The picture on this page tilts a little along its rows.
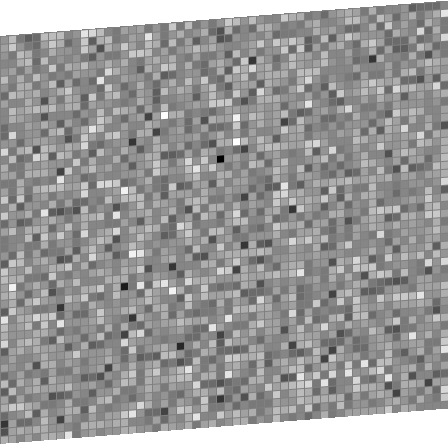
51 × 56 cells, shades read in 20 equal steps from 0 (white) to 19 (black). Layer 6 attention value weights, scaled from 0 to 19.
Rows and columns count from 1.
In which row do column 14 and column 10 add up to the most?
28
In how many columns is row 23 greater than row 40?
29
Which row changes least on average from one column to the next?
51
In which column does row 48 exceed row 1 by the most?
11
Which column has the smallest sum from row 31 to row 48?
45
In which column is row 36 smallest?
1
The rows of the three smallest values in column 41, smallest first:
47, 40, 24
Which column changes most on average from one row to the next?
30
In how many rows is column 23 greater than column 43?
23
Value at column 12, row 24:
6
